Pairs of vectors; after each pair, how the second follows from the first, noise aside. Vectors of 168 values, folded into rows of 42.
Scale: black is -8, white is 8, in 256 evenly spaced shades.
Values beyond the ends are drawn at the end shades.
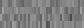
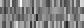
wrapped around, negated, scaled up.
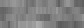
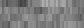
reversed.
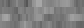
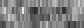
wrapped around, negated, scaled up.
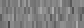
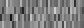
reversed, scaled up.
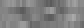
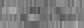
reversed.
